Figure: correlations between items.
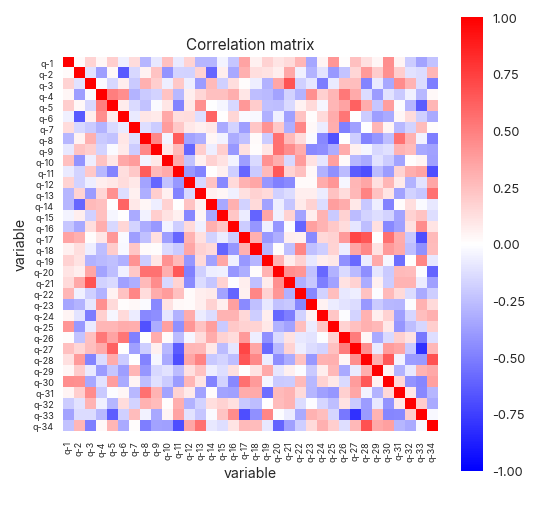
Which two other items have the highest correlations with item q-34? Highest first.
q-28, q-13
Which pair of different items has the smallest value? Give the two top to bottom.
q-27, q-33
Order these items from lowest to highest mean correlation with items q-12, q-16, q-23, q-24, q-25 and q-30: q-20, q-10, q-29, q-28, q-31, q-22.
q-20, q-31, q-22, q-10, q-29, q-28
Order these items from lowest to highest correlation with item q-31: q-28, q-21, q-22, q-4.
q-4, q-28, q-22, q-21
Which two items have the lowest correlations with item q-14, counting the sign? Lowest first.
q-2, q-30
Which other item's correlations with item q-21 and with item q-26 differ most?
q-6
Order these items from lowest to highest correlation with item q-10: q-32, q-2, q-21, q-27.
q-2, q-27, q-21, q-32
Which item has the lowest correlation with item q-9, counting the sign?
q-12
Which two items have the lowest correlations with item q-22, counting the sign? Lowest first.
q-16, q-23
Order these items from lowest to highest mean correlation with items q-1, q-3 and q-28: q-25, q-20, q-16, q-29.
q-16, q-20, q-29, q-25
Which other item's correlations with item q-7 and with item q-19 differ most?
q-15
